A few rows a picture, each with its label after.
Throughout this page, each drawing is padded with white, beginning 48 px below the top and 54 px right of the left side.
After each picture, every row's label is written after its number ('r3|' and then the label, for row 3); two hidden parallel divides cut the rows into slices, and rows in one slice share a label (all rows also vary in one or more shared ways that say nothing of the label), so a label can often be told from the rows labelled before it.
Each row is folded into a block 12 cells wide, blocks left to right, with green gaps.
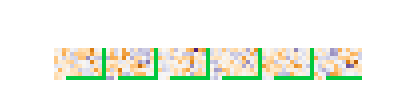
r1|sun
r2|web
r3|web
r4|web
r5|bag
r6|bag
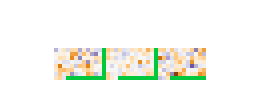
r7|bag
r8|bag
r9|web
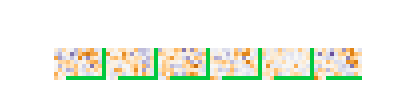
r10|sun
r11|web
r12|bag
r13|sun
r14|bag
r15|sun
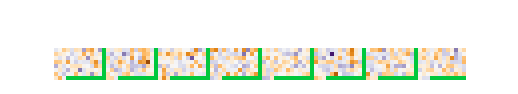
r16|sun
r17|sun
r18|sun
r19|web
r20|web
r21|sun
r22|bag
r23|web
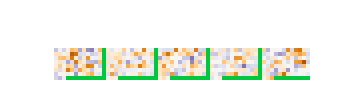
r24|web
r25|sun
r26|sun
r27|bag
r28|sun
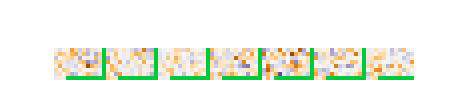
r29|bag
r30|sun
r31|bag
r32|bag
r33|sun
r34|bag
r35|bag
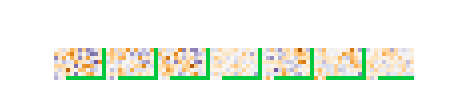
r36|web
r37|web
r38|web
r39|bag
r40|sun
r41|sun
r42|bag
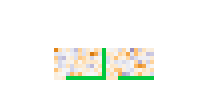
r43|bag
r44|bag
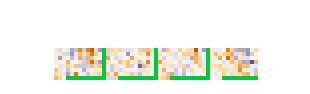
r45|sun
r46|bag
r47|sun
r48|web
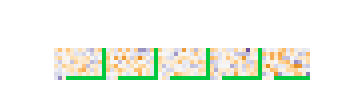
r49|web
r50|web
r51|bag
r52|web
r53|bag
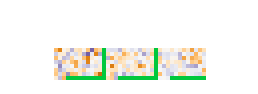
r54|web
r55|bag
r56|bag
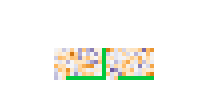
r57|web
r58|web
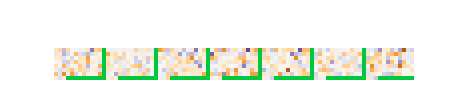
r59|web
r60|bag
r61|web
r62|web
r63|web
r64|bag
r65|sun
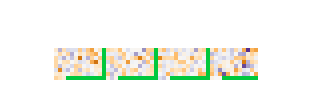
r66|sun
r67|web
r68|web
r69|web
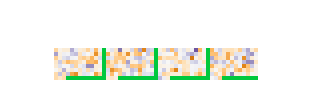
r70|bag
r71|sun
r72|web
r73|web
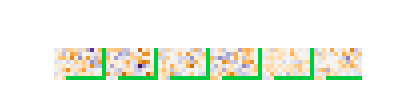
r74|web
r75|bag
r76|sun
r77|sun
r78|bag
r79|sun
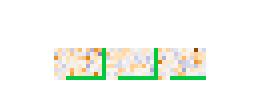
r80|web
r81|bag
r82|sun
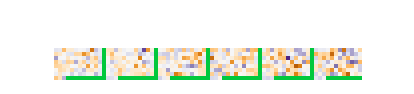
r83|sun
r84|web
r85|bag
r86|web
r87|web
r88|web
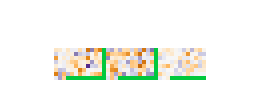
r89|web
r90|sun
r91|bag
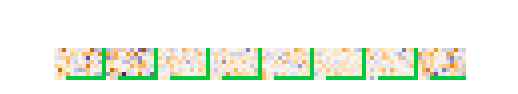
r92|sun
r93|sun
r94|bag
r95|web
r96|bag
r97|bag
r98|web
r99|sun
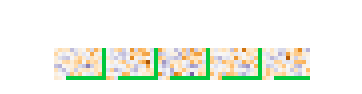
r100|bag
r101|sun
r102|bag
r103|bag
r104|sun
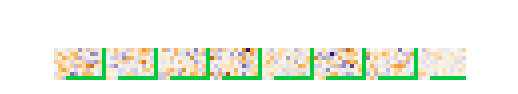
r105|bag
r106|sun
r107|web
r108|web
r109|bag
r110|sun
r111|bag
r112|bag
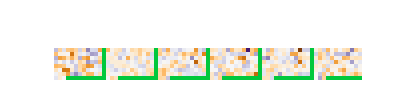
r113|web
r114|bag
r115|sun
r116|web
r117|sun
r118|web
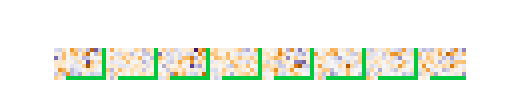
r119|sun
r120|web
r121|web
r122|web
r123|web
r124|bag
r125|sun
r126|sun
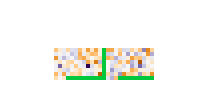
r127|bag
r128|web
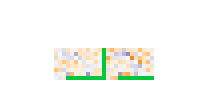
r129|bag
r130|bag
